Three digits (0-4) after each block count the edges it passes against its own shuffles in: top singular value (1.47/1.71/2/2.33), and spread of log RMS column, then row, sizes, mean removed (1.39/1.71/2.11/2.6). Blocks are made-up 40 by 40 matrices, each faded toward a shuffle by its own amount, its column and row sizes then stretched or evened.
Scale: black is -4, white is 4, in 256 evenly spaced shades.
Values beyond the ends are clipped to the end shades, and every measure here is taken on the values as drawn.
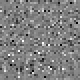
1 0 2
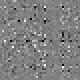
1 2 2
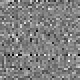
2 1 2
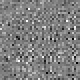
3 1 2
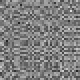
4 1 2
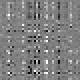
4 4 3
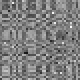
4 0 1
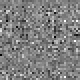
0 1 3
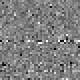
1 1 2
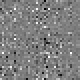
0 3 2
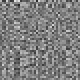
4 2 3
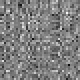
3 2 0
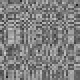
4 0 2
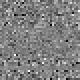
0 0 3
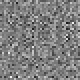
2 1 2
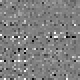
0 1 3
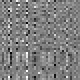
4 4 0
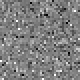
0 0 0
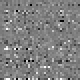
2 2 3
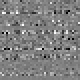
2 0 4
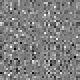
3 2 0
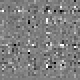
0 2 3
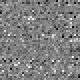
0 0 2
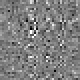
3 3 1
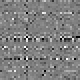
3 1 4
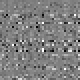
3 2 4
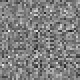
3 2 1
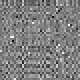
4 1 1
